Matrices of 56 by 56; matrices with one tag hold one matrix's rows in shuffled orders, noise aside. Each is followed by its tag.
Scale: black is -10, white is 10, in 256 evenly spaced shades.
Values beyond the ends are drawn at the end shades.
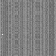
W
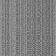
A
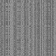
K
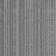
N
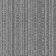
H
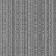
H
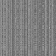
H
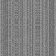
W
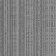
N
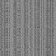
K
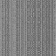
A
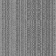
A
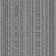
W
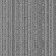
H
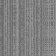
N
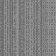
N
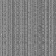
H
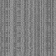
K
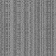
K
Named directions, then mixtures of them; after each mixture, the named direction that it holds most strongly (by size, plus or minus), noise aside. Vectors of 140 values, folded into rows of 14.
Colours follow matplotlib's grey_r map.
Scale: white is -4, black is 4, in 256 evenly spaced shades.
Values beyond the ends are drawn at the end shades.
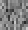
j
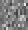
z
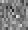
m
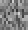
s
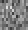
m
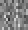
s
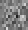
z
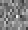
m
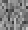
j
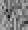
j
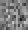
z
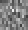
s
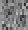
z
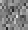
z
